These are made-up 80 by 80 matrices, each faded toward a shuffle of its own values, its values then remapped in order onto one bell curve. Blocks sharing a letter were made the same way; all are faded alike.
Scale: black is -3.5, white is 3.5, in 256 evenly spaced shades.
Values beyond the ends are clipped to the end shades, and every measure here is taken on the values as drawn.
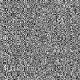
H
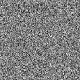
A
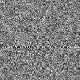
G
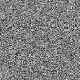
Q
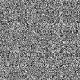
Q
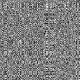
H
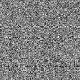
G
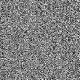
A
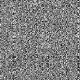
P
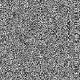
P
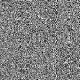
P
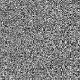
P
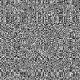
H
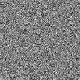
Q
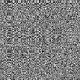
H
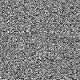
G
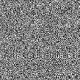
Q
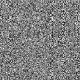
P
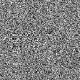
G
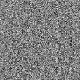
Q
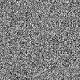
A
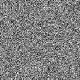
A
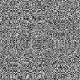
H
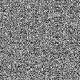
A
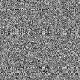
G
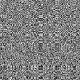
H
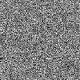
A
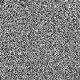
A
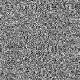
Q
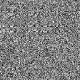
G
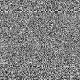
G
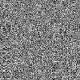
Q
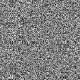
P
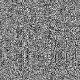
P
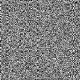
P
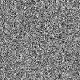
A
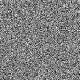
A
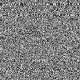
G
